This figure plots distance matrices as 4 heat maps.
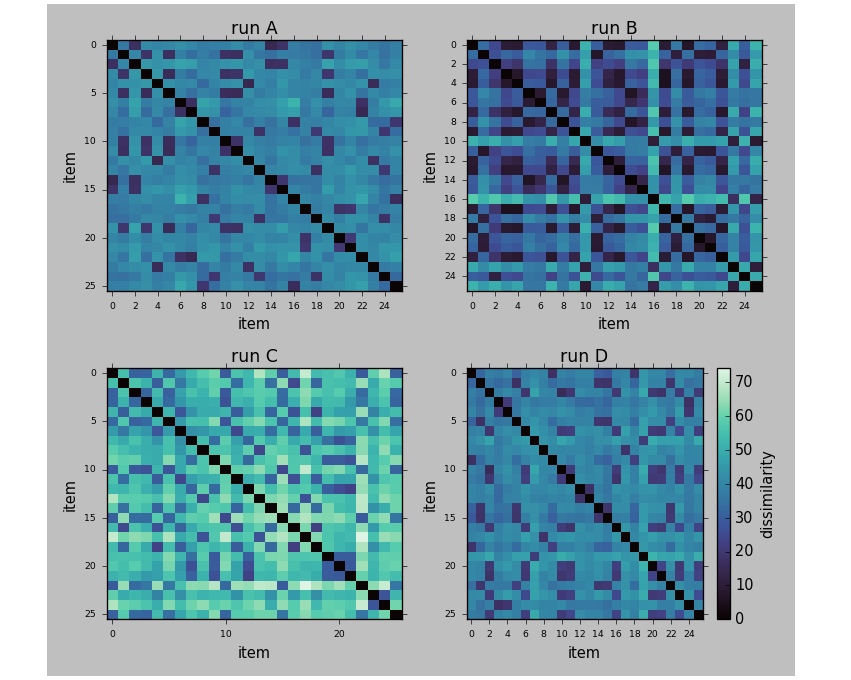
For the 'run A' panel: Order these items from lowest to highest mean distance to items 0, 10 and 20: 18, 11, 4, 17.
17, 11, 18, 4
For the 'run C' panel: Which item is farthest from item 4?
22
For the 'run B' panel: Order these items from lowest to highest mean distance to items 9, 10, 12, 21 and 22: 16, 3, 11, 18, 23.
3, 11, 18, 23, 16
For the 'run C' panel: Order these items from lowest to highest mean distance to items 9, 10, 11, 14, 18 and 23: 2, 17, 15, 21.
21, 2, 15, 17
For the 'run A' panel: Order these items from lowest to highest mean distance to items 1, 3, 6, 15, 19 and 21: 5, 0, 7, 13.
5, 7, 0, 13
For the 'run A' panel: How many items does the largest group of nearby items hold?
6
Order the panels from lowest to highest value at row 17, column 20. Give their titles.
run A, run B, run D, run C
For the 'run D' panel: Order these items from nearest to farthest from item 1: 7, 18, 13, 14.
14, 18, 13, 7
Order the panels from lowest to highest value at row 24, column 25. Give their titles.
run A, run D, run B, run C
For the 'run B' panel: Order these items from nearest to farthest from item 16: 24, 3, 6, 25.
25, 6, 3, 24
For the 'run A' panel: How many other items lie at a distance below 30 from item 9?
3
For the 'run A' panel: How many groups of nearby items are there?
7
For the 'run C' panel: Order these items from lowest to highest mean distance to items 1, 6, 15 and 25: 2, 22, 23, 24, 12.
2, 22, 23, 12, 24
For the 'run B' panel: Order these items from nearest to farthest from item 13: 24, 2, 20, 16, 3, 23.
3, 2, 24, 20, 23, 16
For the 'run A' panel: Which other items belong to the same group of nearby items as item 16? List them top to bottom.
8, 25
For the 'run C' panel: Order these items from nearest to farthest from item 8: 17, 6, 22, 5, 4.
17, 6, 4, 5, 22
